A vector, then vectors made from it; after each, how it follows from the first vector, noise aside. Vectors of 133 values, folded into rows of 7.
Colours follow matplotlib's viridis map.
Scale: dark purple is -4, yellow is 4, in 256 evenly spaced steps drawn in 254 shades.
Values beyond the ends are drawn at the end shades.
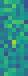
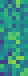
wrapped around.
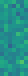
wrapped around, shrunk.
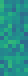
wrapped around, shrunk.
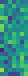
wrapped around, negated.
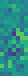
reversed, negated, partly zeroed.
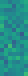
negated, shrunk.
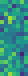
wrapped around.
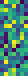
scaled up.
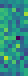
wrapped around.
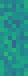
negated, shrunk.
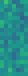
wrapped around, shrunk.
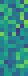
wrapped around.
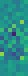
reversed, negated, partly zeroed.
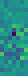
reversed, negated, partly zeroed.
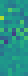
reversed, negated, partly zeroed.
